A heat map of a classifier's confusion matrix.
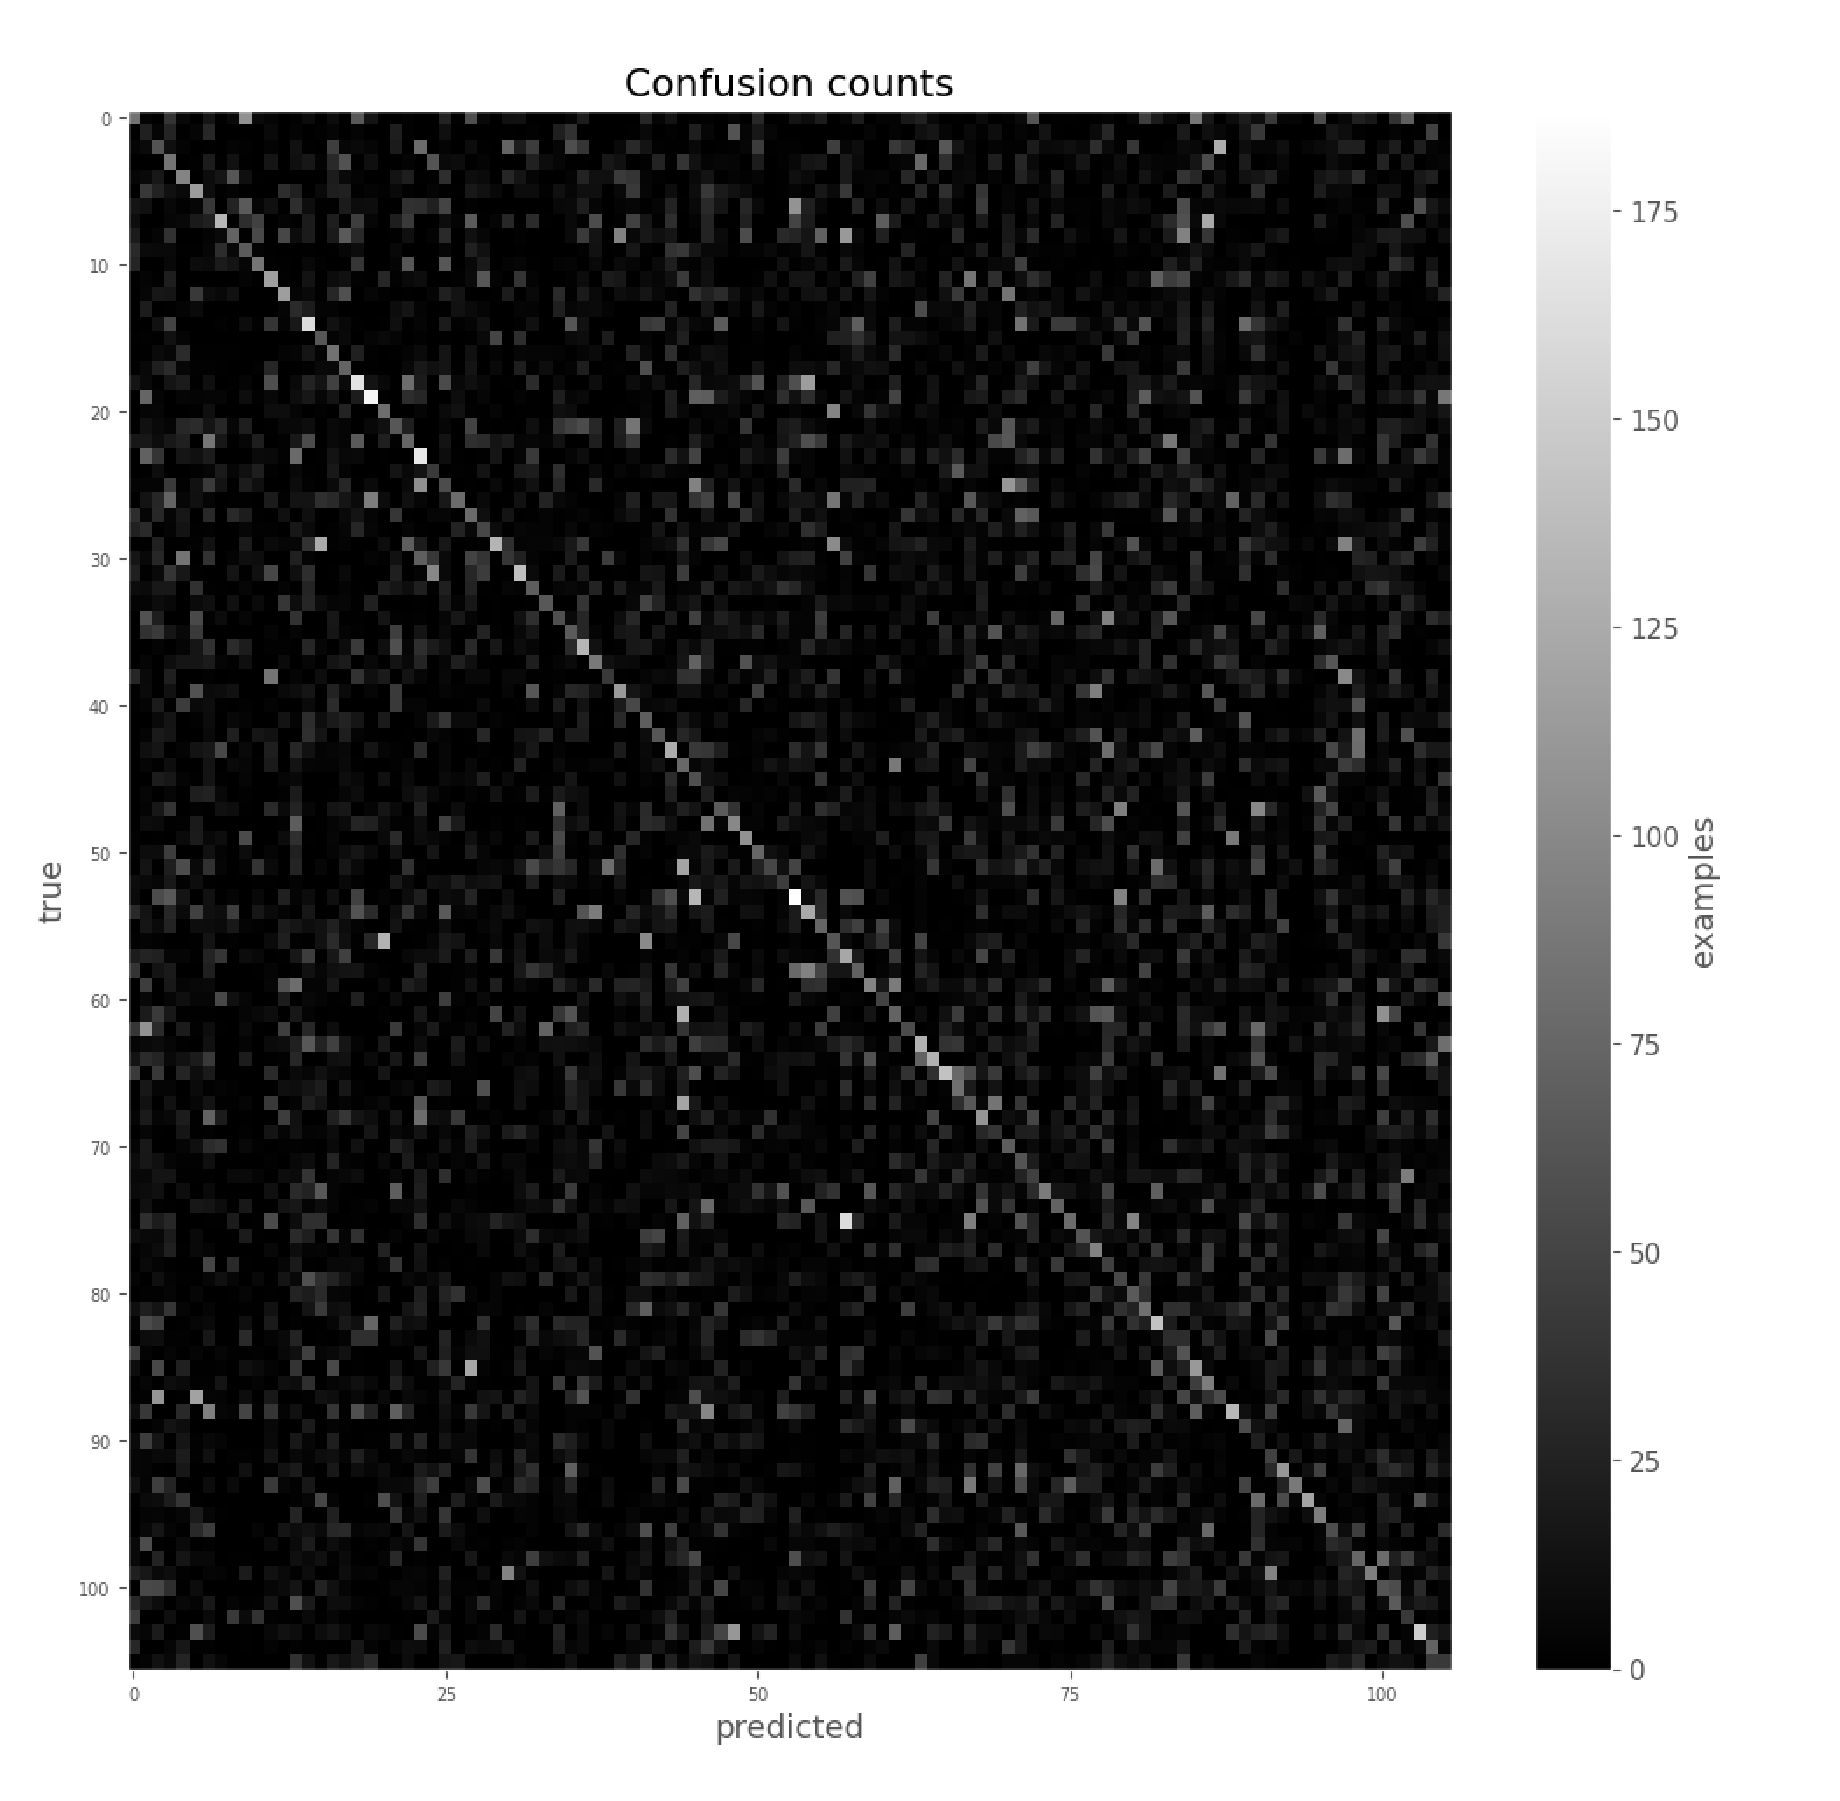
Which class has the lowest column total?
93
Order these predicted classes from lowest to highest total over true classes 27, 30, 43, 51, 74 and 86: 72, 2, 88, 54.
88, 2, 54, 72
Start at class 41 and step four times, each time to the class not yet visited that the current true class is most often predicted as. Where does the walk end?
48
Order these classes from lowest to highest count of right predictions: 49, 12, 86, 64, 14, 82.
86, 49, 12, 64, 82, 14
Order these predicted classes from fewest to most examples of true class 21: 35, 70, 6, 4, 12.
12, 6, 4, 35, 70
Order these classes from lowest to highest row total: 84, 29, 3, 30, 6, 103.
84, 3, 6, 30, 103, 29
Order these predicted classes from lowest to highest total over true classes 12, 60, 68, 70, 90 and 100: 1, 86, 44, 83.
44, 86, 83, 1
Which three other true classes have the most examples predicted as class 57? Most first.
75, 8, 53
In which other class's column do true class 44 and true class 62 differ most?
1
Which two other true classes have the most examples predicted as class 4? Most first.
30, 51
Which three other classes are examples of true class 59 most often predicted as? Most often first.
61, 13, 78
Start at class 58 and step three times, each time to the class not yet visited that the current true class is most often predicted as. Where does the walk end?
45
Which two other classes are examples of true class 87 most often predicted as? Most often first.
5, 2
